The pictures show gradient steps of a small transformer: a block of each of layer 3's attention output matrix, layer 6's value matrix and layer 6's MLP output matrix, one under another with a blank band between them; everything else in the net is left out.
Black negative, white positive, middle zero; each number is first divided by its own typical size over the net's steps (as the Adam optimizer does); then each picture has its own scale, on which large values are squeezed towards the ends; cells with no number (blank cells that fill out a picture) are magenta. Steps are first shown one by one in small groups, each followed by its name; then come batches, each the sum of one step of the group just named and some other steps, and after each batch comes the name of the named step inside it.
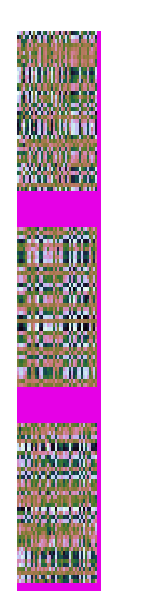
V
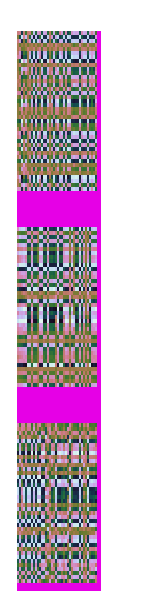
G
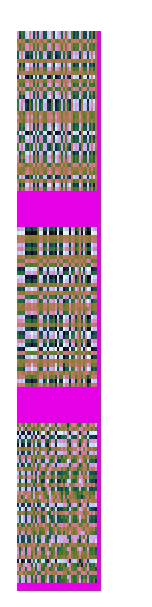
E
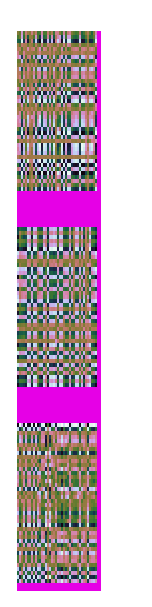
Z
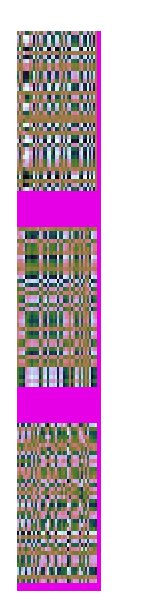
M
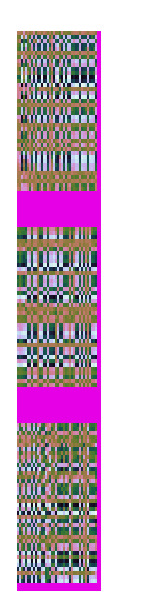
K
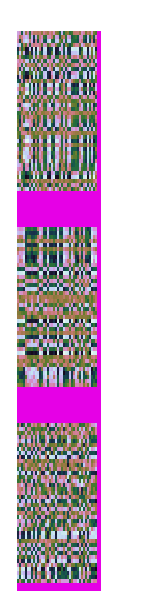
M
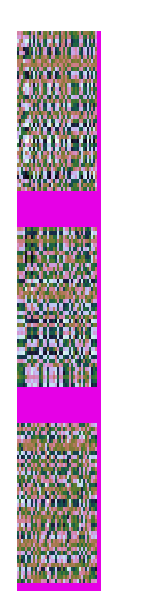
M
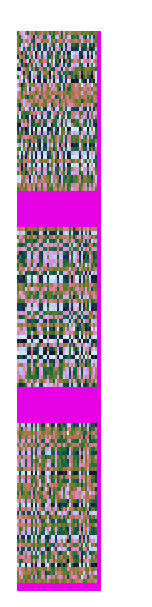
K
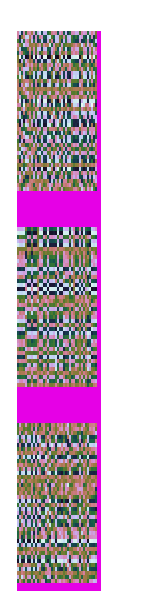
E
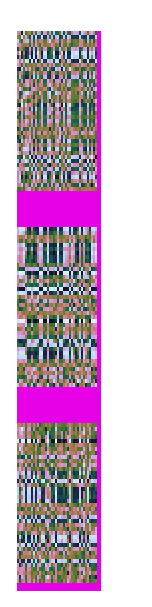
G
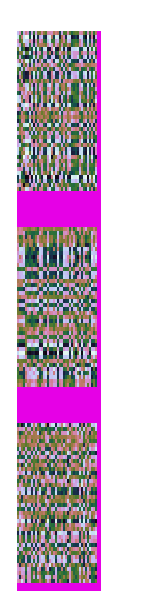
M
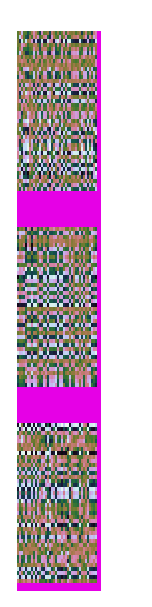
Z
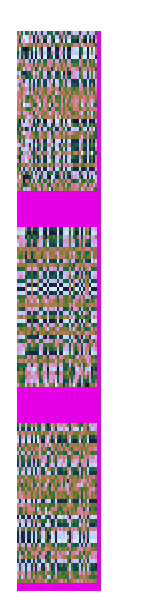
M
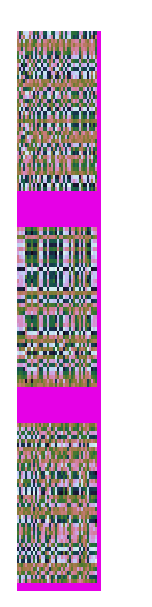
E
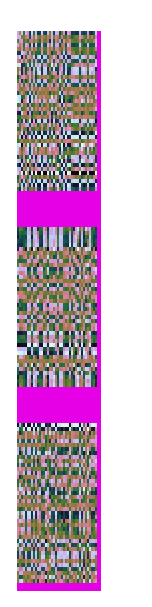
Z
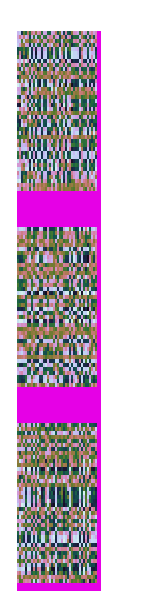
G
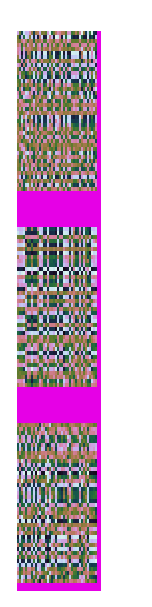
E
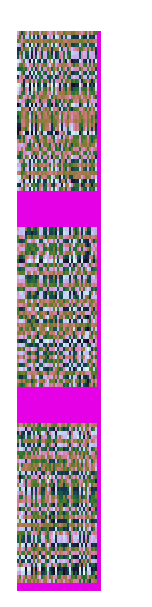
E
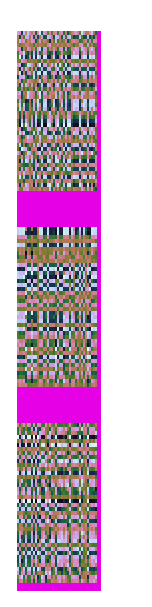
E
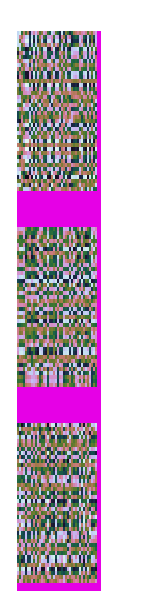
M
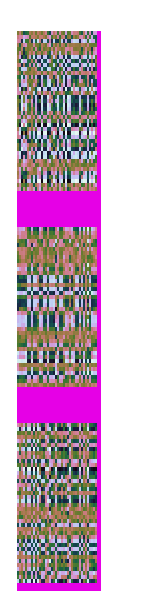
G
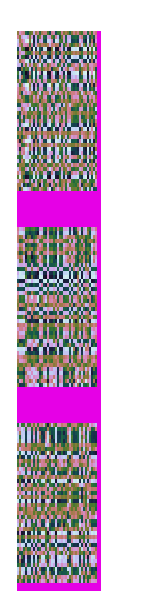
M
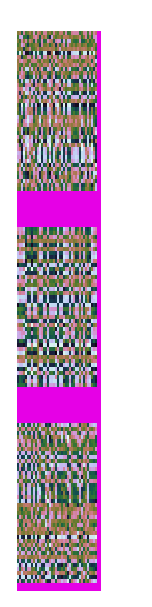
Z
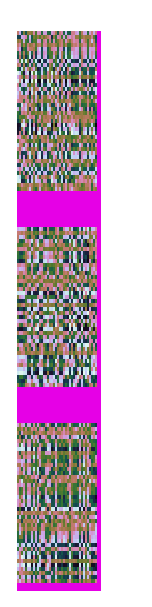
V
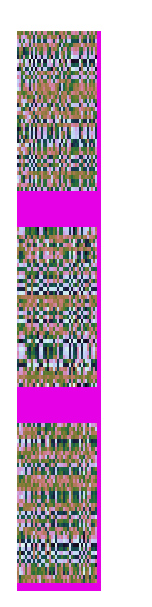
G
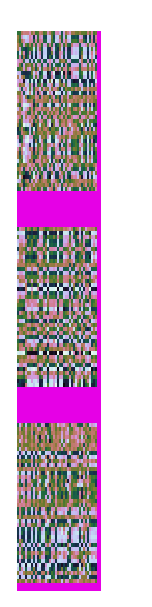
M
